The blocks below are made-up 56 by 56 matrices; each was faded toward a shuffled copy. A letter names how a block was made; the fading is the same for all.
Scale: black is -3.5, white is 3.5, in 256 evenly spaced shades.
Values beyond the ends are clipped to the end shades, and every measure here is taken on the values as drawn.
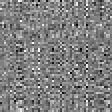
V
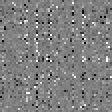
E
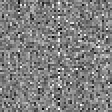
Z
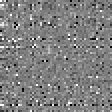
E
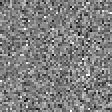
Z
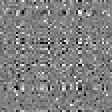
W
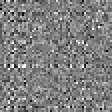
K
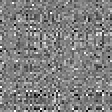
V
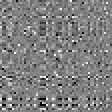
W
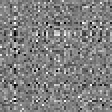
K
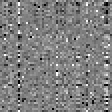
V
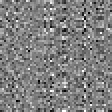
V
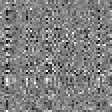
V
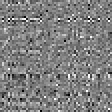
K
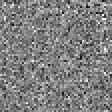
Z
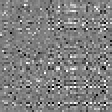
W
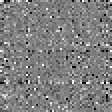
E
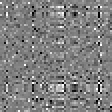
W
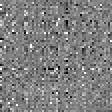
E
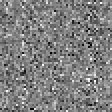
Z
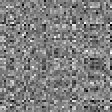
K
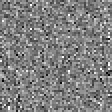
Z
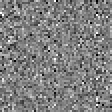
Z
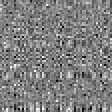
K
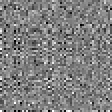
K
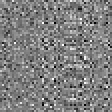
V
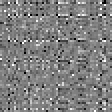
W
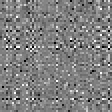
W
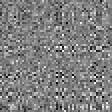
K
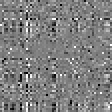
W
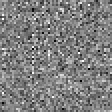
Z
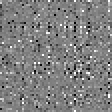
E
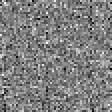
Z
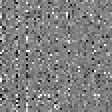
E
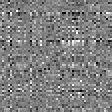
W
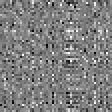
V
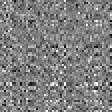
K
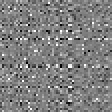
W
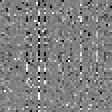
V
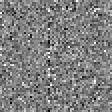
Z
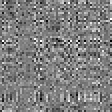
K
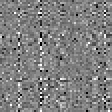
V
